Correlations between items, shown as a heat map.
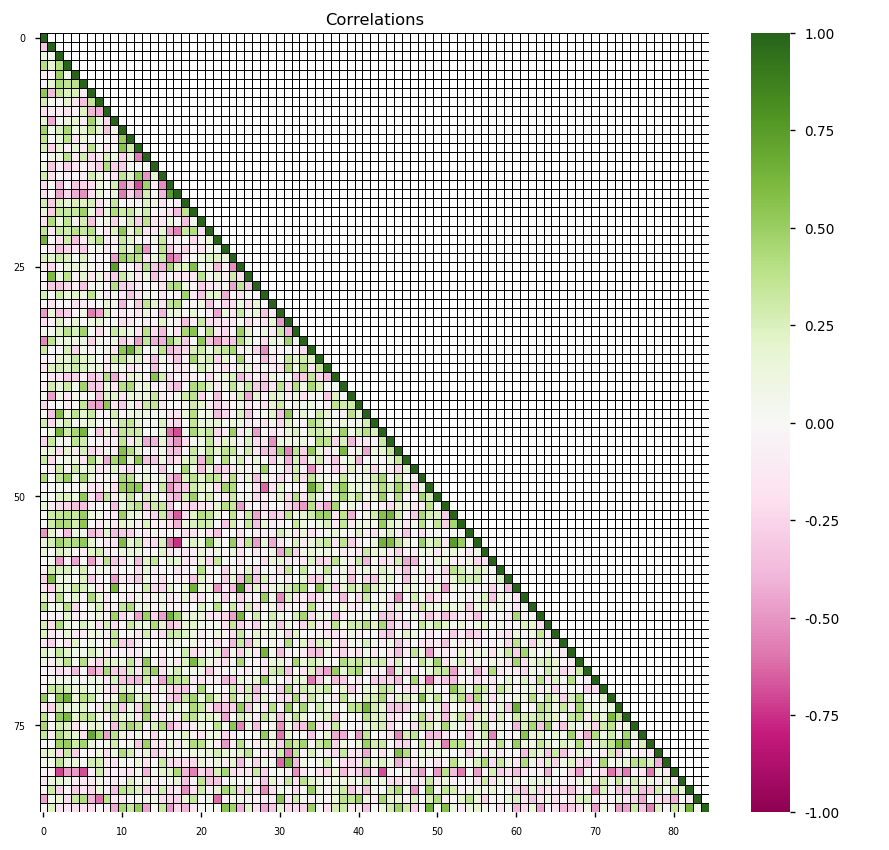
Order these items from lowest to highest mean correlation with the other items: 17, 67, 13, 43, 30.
17, 30, 67, 13, 43
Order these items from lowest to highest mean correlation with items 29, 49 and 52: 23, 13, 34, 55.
13, 23, 55, 34
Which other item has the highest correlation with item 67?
28
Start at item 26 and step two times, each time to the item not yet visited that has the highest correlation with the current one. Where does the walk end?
59
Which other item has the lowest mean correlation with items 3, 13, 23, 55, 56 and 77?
80
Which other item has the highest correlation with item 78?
45
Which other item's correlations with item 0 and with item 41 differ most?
22
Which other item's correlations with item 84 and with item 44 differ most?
51
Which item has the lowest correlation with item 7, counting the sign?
83
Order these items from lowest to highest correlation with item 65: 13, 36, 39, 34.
36, 34, 39, 13
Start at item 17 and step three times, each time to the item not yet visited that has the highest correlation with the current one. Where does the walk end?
25
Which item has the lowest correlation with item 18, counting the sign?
82
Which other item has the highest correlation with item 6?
76
